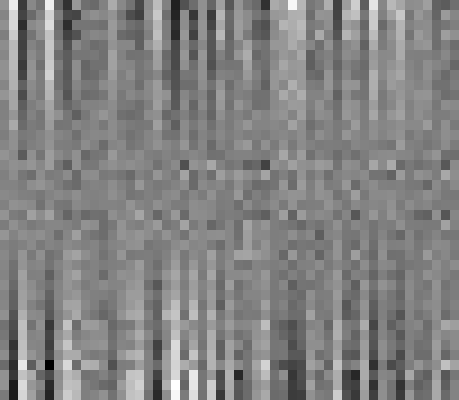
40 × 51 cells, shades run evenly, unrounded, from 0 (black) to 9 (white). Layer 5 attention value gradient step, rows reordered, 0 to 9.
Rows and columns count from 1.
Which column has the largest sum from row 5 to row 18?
6
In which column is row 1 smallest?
20
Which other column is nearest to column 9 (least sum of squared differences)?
15
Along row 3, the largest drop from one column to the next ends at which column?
3
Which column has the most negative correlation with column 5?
46
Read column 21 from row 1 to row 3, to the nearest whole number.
3 5 5
